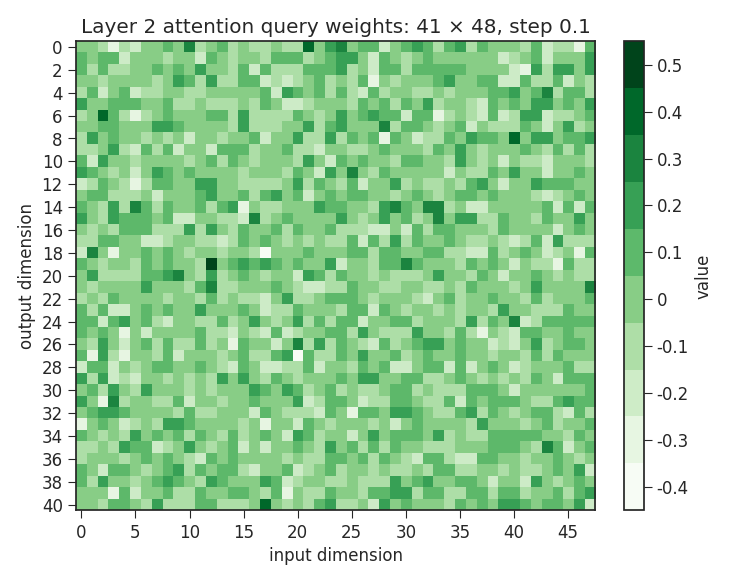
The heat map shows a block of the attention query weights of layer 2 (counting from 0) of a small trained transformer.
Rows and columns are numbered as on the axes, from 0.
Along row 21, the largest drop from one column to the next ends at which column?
13
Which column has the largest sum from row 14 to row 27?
33
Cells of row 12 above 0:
15
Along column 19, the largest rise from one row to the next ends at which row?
4
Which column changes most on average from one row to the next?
17
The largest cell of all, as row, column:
19, 12
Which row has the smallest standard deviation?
22
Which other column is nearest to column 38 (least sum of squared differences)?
1
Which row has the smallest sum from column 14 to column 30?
28
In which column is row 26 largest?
20
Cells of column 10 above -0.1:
25
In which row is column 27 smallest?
3
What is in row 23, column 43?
-0.1
